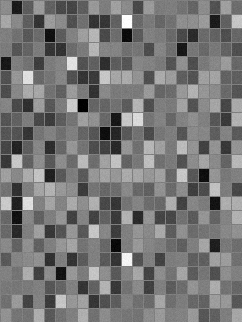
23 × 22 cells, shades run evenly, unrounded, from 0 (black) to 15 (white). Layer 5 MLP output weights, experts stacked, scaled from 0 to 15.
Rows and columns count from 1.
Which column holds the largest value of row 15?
3
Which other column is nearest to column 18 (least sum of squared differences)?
16
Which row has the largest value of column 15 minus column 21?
11
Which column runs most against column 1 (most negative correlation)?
20
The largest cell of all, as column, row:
12, 2
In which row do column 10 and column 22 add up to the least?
10
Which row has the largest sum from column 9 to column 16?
13
